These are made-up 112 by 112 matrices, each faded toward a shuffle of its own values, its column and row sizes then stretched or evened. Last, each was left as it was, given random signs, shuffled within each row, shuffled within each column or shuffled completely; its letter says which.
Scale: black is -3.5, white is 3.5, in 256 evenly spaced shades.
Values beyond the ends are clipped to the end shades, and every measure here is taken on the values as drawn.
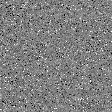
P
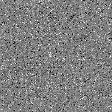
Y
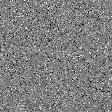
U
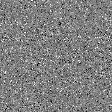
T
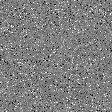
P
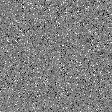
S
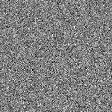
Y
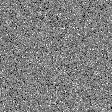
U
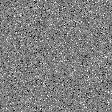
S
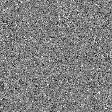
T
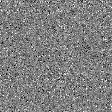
Y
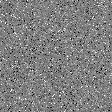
S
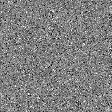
Y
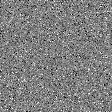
P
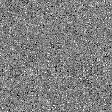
Y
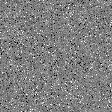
S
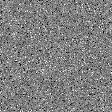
T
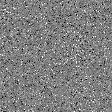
S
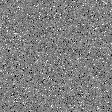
U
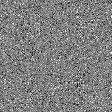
Y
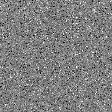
T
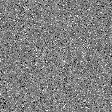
T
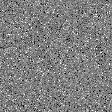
Y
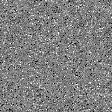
Y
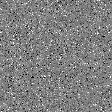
T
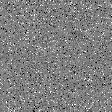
Y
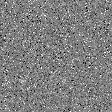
S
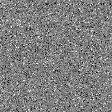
T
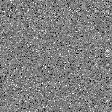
Y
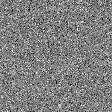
S
